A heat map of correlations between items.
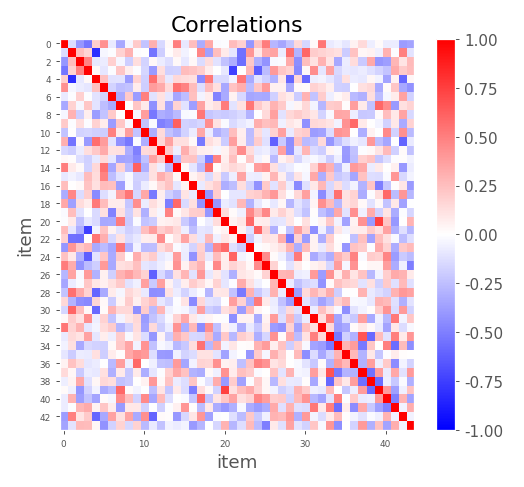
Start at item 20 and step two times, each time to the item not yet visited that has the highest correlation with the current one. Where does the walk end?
7
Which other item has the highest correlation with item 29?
24
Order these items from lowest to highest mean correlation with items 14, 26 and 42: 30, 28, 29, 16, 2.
29, 16, 2, 30, 28
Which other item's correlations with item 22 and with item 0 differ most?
32
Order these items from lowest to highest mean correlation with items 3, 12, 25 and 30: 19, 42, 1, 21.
21, 19, 42, 1
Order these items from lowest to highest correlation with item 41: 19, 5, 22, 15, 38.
19, 38, 22, 5, 15
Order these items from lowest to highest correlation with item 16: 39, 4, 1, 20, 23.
39, 20, 23, 1, 4
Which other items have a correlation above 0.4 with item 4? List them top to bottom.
11, 18, 22
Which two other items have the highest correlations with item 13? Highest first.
19, 11
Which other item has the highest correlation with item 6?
10
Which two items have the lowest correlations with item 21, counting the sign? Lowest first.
3, 31
